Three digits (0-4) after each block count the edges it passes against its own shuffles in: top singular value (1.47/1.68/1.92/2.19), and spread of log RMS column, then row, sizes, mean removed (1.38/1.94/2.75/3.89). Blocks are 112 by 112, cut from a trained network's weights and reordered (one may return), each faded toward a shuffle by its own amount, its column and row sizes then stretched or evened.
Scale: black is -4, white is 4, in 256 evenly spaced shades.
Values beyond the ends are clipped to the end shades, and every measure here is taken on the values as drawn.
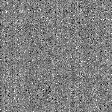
0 1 1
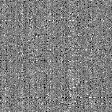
2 2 2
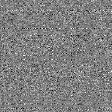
0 1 3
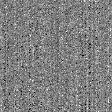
1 2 0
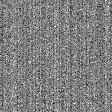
3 0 1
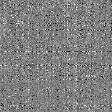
1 2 3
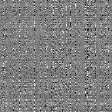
3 4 1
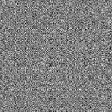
4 2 2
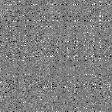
0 2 3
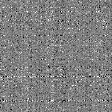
1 1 3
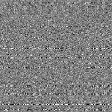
4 0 3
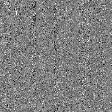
0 3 0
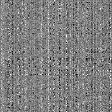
4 3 2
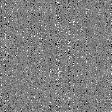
0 3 0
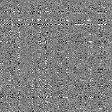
4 3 3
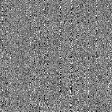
2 3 1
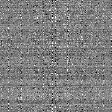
3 3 0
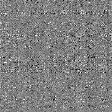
0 1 3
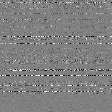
4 0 4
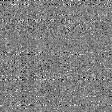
0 0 3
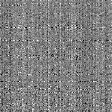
4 1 3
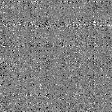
0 2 3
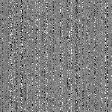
1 4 0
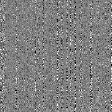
3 4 1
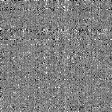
1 2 3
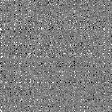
0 3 3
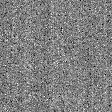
0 0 0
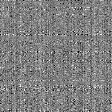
3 1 3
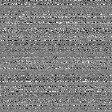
2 1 4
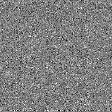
0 2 2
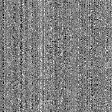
4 3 1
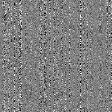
1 4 0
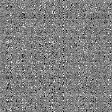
1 3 0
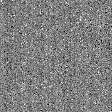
0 1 0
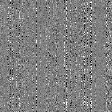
2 4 1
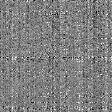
3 2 3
